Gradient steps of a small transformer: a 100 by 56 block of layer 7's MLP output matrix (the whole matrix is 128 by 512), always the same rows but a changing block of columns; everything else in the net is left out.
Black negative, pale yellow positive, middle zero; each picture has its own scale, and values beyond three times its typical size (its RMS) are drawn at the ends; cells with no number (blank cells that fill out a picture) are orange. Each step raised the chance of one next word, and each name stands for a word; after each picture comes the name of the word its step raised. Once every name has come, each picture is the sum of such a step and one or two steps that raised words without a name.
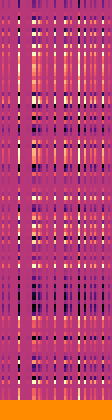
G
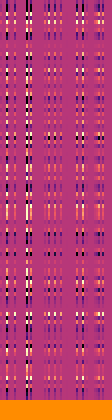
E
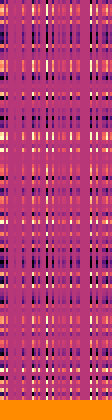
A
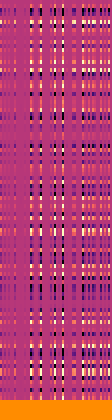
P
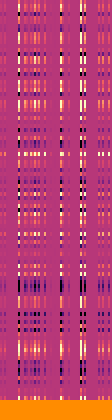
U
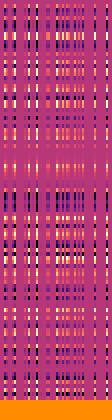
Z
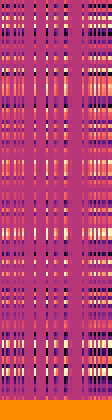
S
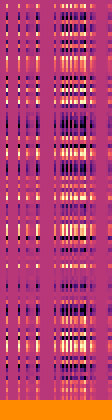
G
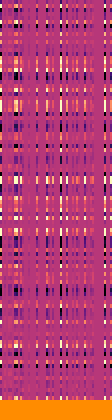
P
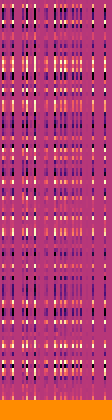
P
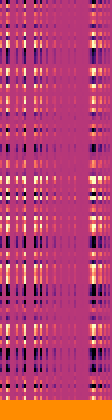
G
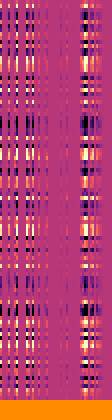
G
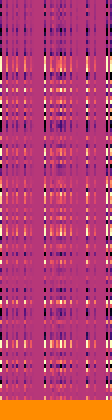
S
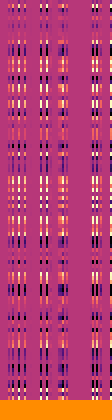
U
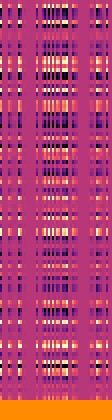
P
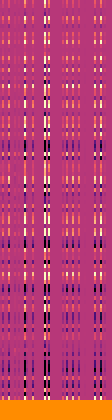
U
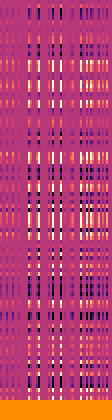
U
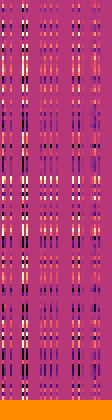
G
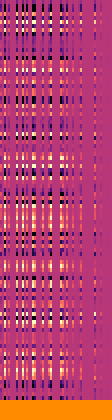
E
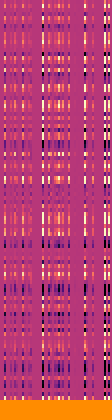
U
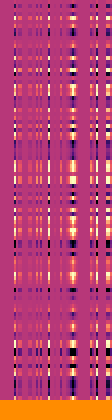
S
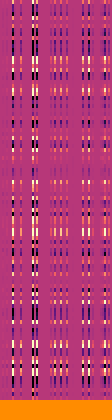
S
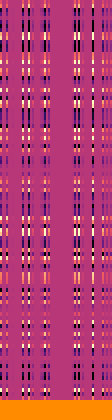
Z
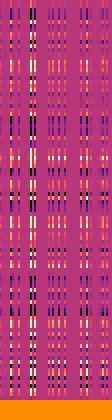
G
